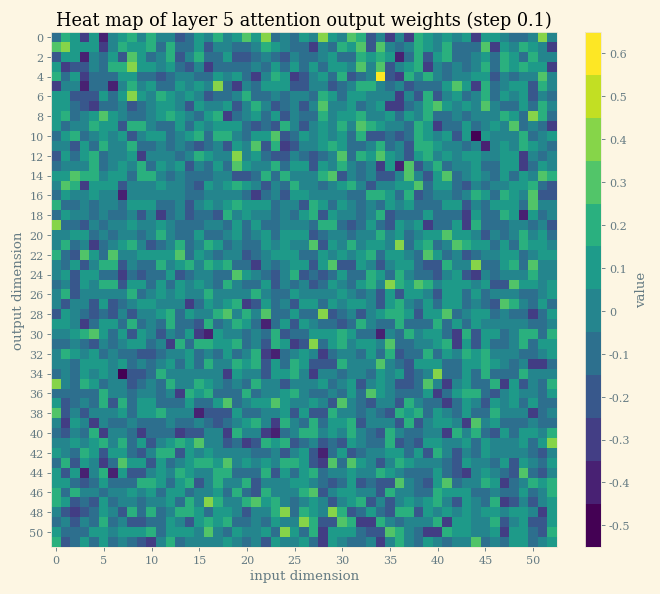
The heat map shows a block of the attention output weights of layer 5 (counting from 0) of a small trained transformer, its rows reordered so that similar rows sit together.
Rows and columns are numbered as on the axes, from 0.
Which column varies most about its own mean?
34
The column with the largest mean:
30
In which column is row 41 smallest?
20
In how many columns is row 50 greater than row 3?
23
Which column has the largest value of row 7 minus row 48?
51
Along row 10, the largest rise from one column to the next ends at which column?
45
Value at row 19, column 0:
0.4
